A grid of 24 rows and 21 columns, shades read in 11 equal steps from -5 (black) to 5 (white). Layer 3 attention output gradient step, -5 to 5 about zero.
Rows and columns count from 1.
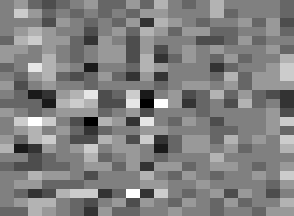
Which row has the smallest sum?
11
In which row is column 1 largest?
17
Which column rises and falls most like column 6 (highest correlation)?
10
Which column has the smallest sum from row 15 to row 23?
2
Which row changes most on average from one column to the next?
12
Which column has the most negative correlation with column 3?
7
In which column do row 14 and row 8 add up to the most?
3
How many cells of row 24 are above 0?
6
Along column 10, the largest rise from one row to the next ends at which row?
22
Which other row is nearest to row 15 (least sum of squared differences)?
4
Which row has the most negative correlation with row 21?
13
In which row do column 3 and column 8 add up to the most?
14
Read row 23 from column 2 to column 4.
1 2 2
